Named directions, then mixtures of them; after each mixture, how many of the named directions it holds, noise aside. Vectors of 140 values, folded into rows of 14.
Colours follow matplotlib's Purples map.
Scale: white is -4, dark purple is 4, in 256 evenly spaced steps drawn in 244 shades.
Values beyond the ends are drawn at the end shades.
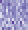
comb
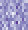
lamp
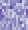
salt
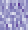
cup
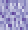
one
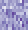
three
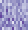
one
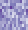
one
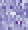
four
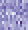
four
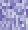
one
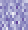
one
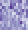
two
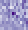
three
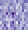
one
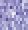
two
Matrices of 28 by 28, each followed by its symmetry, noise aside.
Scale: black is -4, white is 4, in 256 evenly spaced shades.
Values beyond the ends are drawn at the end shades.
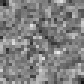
symmetric across the other diagonal.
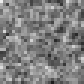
no symmetry.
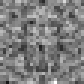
mirrored left to right.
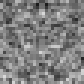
mirrored left to right.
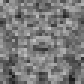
mirrored left to right.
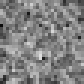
symmetric across the other diagonal.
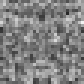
mirrored left to right.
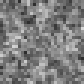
same after a half turn.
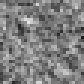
antisymmetric.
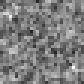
same after a half turn.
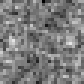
same after a half turn.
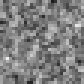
same after a half turn.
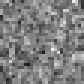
no symmetry.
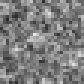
no symmetry.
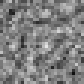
symmetric.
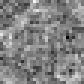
symmetric.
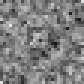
symmetric.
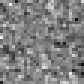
antisymmetric.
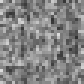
mirrored top to bottom.
